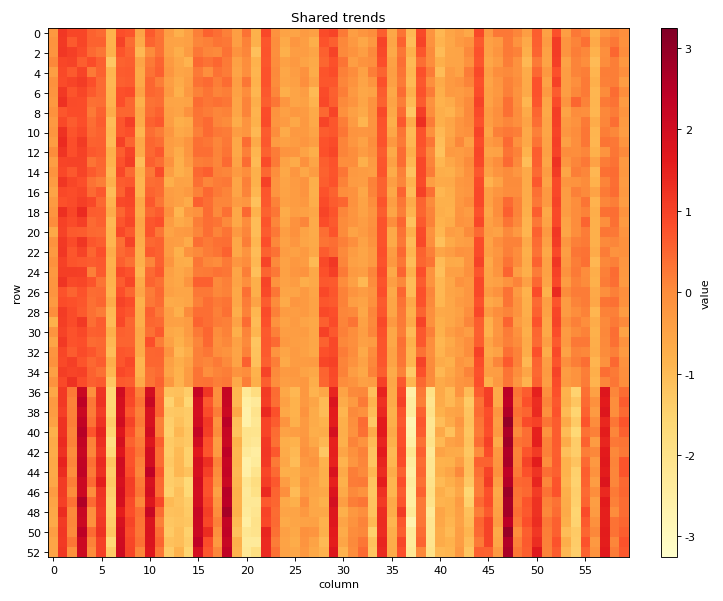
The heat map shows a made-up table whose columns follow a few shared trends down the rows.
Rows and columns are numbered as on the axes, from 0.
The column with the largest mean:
3
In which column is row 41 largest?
47
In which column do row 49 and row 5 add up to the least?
37
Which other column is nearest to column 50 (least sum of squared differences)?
5
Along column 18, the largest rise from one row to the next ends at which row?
36
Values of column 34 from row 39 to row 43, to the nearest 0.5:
1.5 1.5 1.5 1.5 1.5
